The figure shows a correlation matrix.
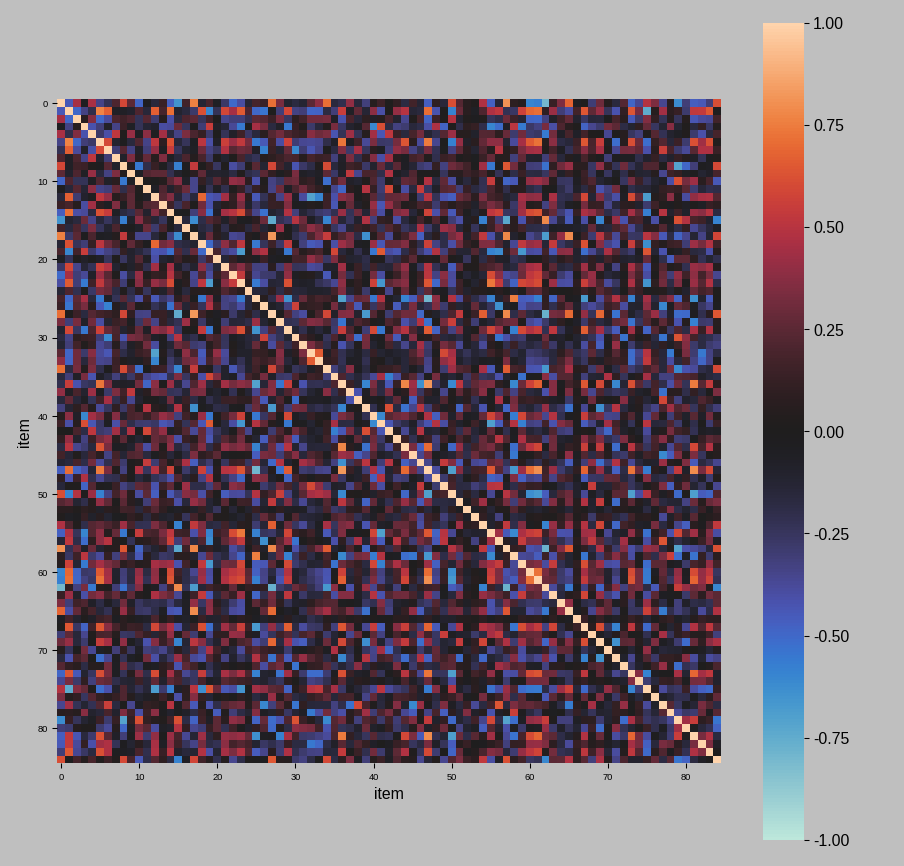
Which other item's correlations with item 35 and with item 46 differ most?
42
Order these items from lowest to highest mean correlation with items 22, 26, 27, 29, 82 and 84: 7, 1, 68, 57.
68, 7, 57, 1
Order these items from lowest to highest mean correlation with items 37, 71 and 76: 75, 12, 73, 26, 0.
73, 12, 75, 26, 0
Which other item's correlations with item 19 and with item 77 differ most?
56
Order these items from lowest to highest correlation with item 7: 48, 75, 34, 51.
48, 75, 51, 34
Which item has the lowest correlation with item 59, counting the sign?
19
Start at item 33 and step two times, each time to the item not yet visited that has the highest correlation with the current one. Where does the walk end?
49
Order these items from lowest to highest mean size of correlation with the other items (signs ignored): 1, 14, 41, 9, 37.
9, 37, 41, 14, 1
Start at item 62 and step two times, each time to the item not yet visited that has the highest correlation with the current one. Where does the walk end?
79
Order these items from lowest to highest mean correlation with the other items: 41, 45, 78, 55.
41, 78, 45, 55
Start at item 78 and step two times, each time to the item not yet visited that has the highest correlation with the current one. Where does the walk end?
25
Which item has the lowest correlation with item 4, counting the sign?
62
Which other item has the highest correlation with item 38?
77
